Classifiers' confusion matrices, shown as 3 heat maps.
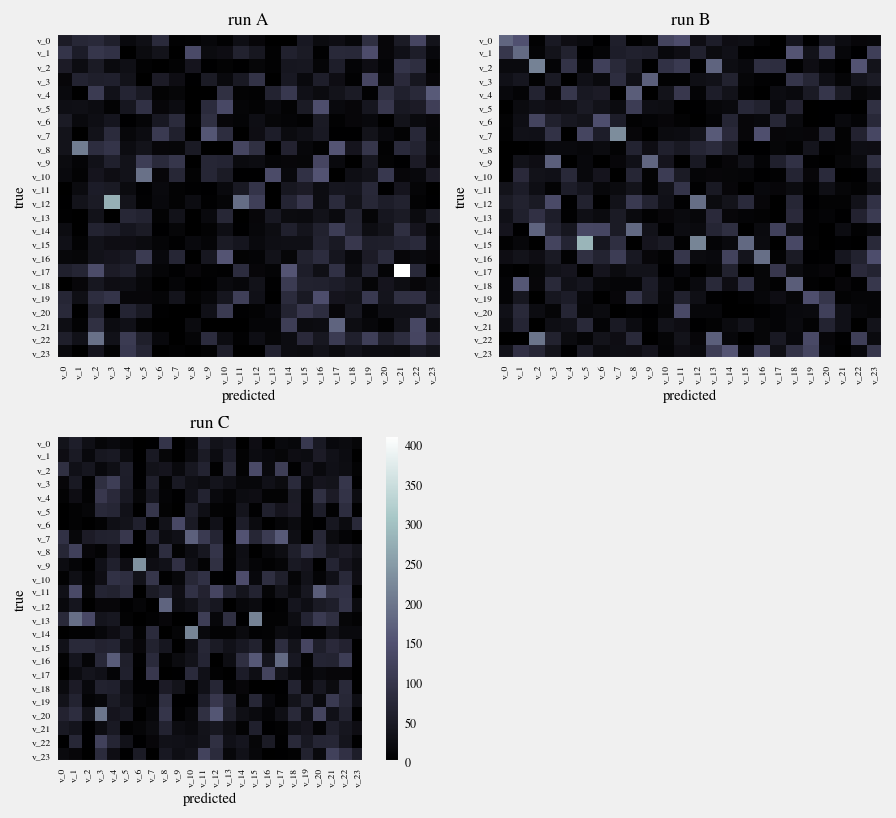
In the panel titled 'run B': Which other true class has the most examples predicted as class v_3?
v_9
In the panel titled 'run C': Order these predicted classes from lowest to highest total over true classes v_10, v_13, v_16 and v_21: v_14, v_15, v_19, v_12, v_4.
v_12, v_19, v_14, v_4, v_15
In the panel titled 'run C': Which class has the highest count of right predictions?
v_20
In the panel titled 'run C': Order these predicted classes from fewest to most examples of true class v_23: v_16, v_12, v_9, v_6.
v_16, v_9, v_6, v_12
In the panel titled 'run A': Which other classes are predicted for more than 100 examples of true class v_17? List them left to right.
v_2, v_14, v_21
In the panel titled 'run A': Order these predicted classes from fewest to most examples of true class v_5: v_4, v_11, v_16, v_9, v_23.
v_11, v_4, v_9, v_23, v_16
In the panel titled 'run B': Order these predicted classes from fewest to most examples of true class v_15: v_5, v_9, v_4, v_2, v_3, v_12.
v_2, v_9, v_4, v_3, v_12, v_5
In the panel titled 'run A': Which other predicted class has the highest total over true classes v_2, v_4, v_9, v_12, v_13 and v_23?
v_3
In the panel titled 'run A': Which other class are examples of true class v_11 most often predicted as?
v_12
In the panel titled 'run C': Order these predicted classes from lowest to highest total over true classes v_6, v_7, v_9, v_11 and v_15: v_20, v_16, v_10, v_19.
v_16, v_19, v_20, v_10
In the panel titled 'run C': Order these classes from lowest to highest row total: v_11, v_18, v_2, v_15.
v_18, v_2, v_15, v_11
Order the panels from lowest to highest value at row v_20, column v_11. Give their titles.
run A, run C, run B
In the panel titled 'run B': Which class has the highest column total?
v_23
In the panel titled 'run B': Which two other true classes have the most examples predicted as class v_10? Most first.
v_0, v_2
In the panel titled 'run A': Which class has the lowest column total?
v_8
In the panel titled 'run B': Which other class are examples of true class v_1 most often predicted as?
v_18
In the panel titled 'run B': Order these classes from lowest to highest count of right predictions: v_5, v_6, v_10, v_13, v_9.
v_5, v_13, v_10, v_6, v_9
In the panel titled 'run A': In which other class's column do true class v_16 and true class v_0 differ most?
v_10
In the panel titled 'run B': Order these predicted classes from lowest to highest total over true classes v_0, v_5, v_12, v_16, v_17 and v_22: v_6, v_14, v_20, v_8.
v_20, v_6, v_14, v_8
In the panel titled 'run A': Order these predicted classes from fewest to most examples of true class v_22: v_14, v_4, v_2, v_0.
v_14, v_0, v_4, v_2
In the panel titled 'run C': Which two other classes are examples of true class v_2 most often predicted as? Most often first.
v_15, v_17
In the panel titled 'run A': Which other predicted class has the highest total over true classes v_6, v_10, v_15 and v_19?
v_16
